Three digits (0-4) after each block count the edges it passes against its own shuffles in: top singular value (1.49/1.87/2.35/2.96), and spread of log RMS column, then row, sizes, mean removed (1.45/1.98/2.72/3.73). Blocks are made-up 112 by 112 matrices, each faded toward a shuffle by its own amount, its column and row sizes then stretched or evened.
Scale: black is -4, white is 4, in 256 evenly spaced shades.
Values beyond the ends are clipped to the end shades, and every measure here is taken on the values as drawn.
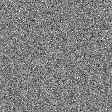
0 0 0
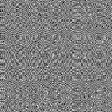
4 1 0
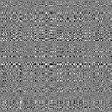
4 3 4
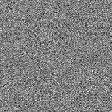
3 0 0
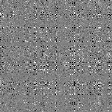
3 3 3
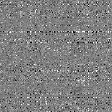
3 2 3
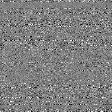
0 1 4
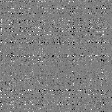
1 2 3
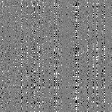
3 4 2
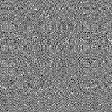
4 0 2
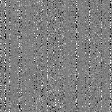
3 4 0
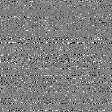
2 0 4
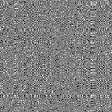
4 2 2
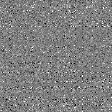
0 2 3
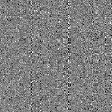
3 3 0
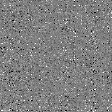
0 2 2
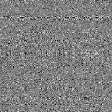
3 1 3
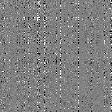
3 4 2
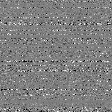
1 0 4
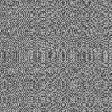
4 2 0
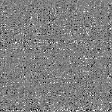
1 2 3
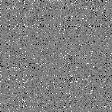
1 2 3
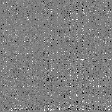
1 3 2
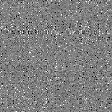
3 1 1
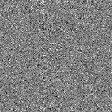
2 1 0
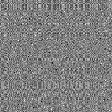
4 0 2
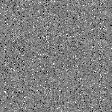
1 2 0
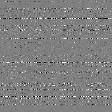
3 1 4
